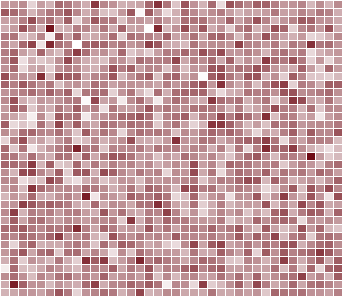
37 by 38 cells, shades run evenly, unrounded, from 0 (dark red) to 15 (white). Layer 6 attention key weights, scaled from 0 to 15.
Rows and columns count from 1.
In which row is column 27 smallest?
6
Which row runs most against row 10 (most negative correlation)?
4
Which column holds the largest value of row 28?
34
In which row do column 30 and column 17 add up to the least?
15
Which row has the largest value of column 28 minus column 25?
16
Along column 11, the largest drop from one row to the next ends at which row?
26
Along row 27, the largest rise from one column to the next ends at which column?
3
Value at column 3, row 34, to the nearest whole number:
11
